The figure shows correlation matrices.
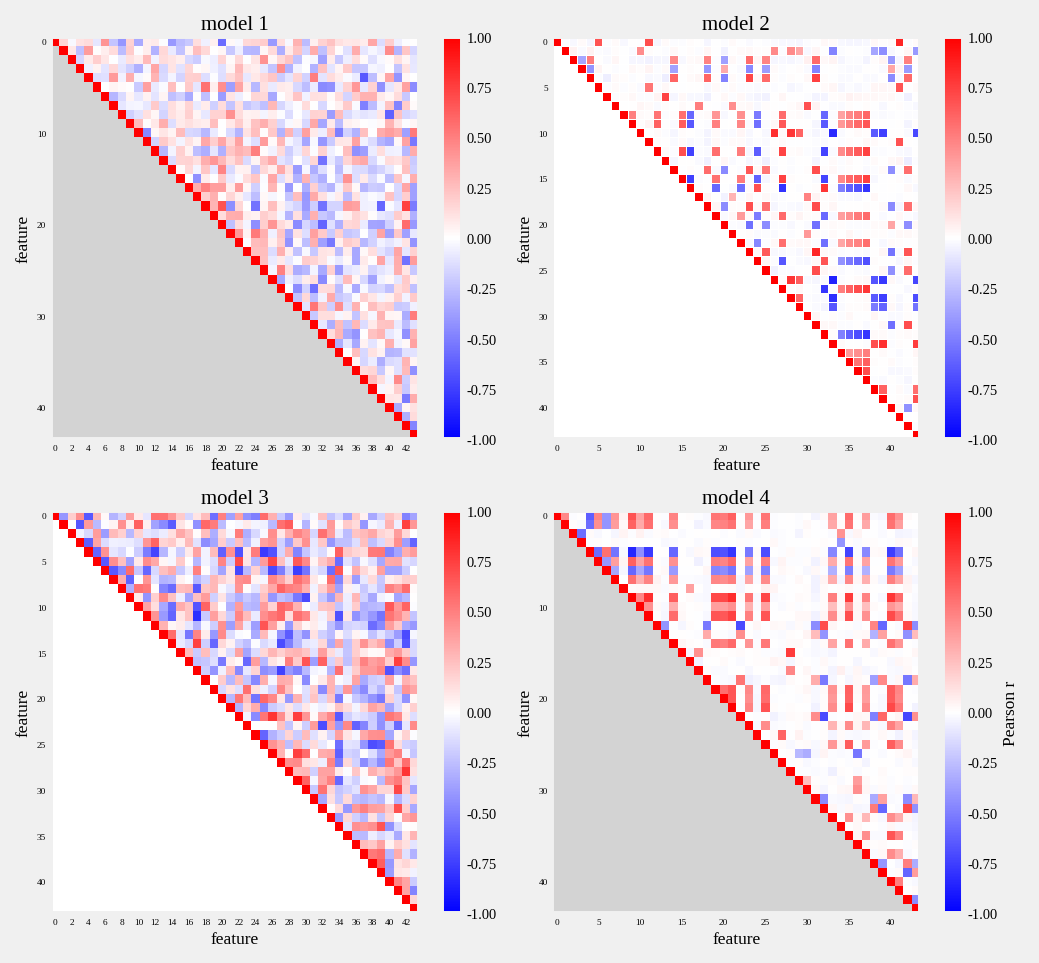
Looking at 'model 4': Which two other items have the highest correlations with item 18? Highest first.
22, 39
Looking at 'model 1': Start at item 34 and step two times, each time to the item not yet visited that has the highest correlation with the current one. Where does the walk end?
31
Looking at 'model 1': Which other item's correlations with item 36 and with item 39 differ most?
18
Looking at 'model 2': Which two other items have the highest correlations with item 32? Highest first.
16, 24
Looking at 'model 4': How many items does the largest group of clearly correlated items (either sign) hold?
20
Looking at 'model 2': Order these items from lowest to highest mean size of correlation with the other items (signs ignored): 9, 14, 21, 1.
21, 1, 14, 9
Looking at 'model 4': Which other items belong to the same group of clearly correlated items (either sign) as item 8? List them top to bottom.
16
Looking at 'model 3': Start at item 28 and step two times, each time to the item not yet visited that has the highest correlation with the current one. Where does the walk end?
1
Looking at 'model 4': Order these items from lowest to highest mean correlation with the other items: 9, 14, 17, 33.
17, 33, 14, 9
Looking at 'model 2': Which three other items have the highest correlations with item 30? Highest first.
7, 17, 21
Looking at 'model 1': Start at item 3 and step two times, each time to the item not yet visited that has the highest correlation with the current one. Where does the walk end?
25
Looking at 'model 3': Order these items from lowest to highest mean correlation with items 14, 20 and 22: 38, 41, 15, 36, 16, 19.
19, 16, 38, 36, 41, 15
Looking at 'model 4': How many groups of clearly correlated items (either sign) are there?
7
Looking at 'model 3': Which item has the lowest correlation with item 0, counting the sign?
4
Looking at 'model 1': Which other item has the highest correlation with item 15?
35
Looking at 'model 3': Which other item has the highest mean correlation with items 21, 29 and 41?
30
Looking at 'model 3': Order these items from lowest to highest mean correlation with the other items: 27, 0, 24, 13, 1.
13, 24, 0, 1, 27
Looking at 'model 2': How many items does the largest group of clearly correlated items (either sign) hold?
14
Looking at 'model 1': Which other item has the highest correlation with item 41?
37
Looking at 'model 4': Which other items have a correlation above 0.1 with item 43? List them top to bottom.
13, 18, 22, 31, 39
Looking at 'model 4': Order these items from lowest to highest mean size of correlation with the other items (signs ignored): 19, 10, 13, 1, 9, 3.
3, 13, 10, 1, 19, 9
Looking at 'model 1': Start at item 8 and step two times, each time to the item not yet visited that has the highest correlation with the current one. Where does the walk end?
24
